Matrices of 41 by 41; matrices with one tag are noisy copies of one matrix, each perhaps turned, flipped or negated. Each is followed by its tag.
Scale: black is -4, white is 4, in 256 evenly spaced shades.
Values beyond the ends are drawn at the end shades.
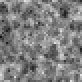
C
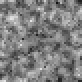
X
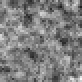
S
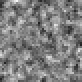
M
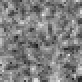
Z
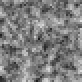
Z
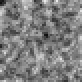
Z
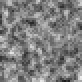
M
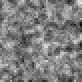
Z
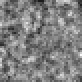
M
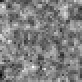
C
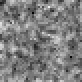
Z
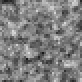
C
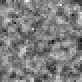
M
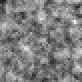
S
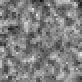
M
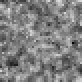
X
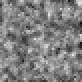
Z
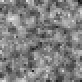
X
